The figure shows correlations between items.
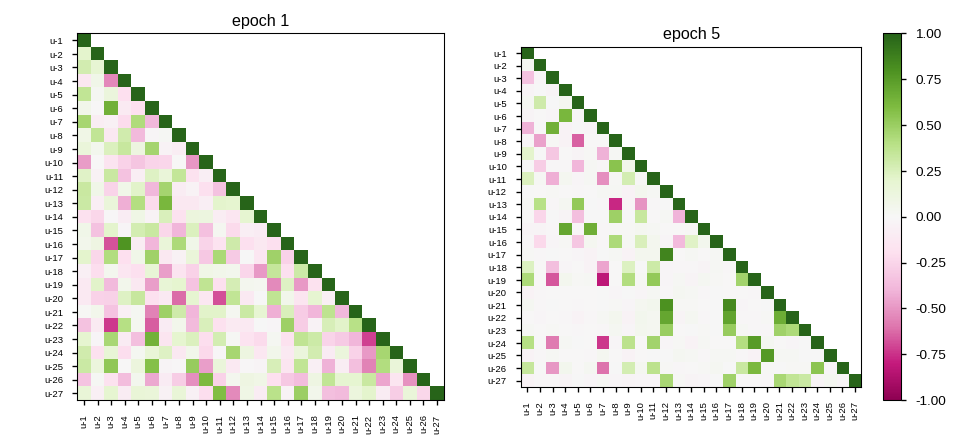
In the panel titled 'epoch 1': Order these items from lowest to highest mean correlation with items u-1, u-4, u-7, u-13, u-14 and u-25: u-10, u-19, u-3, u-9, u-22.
u-10, u-22, u-19, u-3, u-9
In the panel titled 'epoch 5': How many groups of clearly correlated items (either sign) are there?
5
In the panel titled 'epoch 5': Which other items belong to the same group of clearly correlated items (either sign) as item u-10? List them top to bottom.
u-2, u-5, u-8, u-13, u-14, u-16
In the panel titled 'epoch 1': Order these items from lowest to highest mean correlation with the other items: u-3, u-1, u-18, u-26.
u-26, u-18, u-3, u-1
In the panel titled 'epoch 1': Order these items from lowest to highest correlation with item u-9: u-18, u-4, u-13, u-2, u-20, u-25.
u-18, u-13, u-2, u-20, u-4, u-25
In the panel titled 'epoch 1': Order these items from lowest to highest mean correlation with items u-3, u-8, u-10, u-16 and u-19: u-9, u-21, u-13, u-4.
u-9, u-13, u-4, u-21
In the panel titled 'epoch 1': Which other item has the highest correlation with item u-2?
u-8
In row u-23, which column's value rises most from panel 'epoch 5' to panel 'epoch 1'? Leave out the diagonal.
u-6
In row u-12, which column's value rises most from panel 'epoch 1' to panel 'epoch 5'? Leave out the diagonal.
u-17
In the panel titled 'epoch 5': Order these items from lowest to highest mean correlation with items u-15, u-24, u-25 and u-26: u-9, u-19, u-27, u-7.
u-7, u-27, u-9, u-19
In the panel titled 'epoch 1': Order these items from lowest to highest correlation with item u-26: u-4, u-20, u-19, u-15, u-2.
u-4, u-15, u-2, u-20, u-19
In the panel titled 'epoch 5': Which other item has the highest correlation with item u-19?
u-24
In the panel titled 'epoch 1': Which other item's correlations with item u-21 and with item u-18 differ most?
u-7
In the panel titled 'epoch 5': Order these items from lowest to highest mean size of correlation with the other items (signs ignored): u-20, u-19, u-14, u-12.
u-20, u-14, u-12, u-19
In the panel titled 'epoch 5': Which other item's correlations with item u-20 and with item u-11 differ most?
u-25
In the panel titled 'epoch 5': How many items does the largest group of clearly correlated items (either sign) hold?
9
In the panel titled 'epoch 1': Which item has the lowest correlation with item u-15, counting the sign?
u-19
